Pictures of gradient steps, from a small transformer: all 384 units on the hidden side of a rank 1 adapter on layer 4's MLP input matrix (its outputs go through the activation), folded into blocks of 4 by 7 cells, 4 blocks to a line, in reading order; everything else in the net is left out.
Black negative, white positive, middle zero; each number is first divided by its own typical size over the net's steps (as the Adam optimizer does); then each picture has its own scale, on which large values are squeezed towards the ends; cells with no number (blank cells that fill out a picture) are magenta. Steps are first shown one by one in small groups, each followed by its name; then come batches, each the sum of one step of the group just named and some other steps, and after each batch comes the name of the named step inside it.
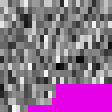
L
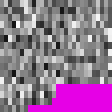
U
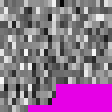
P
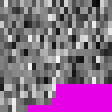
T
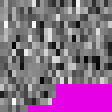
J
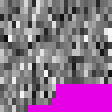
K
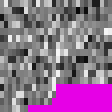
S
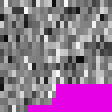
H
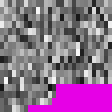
L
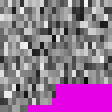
P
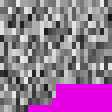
U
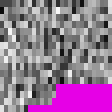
P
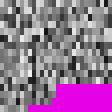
K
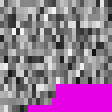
U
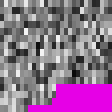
T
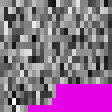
J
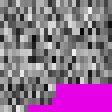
P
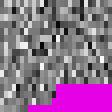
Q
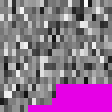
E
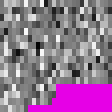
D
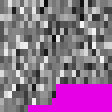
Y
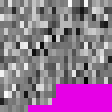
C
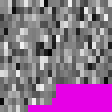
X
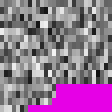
C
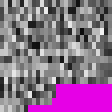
D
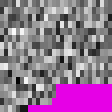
X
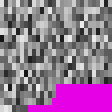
Y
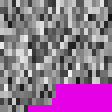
C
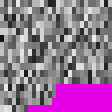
Q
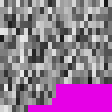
Q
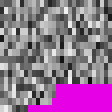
D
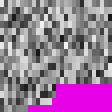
C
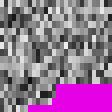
X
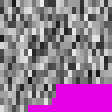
Q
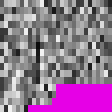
D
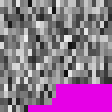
C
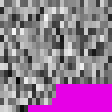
E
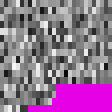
C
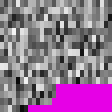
Q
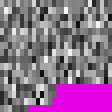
X
